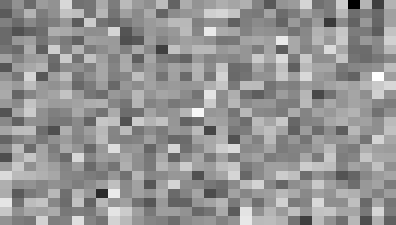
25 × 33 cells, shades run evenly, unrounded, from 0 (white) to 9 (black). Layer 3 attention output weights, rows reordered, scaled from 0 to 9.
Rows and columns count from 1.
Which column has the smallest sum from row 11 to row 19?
19
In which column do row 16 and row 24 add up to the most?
20
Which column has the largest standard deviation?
32
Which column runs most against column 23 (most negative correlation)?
31
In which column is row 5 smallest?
24
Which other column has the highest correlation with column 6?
26
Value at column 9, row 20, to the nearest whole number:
5
